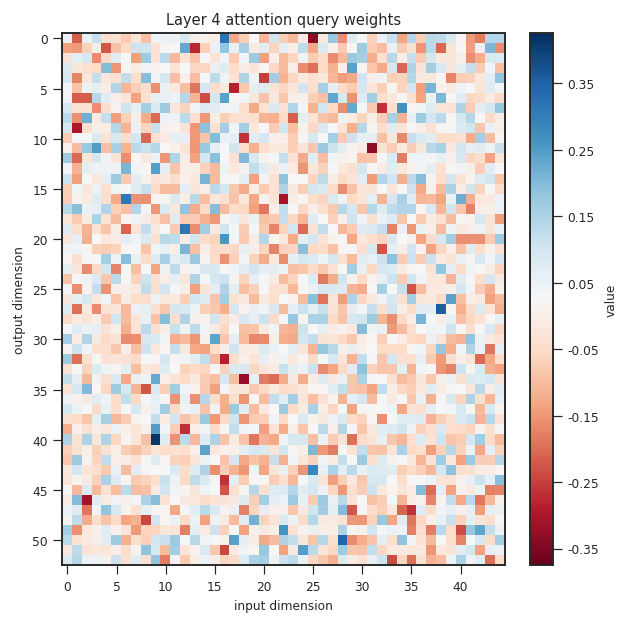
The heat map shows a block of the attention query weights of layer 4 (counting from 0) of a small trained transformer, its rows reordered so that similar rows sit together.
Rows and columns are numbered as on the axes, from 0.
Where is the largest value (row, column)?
40, 9
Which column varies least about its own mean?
21
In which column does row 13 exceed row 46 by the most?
2
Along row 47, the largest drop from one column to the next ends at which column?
29
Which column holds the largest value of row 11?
3
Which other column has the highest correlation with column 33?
35
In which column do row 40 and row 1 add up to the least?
13
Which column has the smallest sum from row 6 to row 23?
1
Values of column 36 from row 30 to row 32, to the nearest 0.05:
-0.05 0.05 0.05
